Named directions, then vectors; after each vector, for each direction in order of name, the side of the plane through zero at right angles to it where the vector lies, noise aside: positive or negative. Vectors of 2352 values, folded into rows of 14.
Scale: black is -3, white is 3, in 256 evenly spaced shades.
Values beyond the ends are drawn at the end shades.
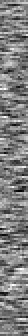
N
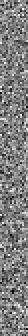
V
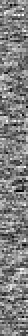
positive, positive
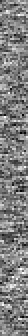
positive, positive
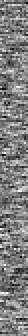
negative, positive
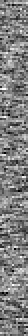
positive, negative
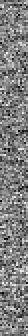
positive, negative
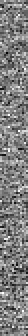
negative, positive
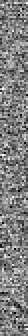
positive, negative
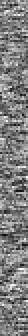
positive, positive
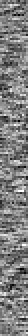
negative, negative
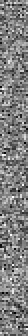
positive, negative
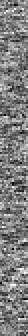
positive, positive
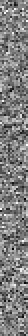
positive, positive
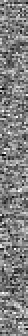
negative, positive
